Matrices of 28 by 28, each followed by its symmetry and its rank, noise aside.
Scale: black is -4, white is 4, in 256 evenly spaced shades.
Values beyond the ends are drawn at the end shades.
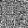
no symmetry, rank six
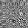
antisymmetric, rank four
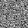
no symmetry, rank six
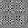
no symmetry, rank three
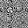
symmetric, rank four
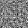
antisymmetric, rank four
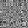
no symmetry, rank four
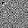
symmetric, rank four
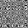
no symmetry, rank three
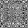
antisymmetric, rank four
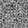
no symmetry, rank four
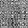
no symmetry, rank four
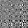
no symmetry, rank three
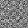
symmetric, rank four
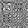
symmetric, rank four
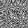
antisymmetric, rank four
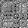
symmetric, rank four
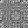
symmetric, rank four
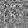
no symmetry, rank four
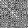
symmetric, rank four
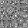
symmetric, rank four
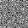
no symmetry, rank six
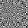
no symmetry, rank four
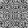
no symmetry, rank three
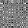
no symmetry, rank three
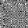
antisymmetric, rank four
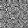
no symmetry, rank six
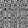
no symmetry, rank three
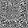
no symmetry, rank six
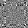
antisymmetric, rank four
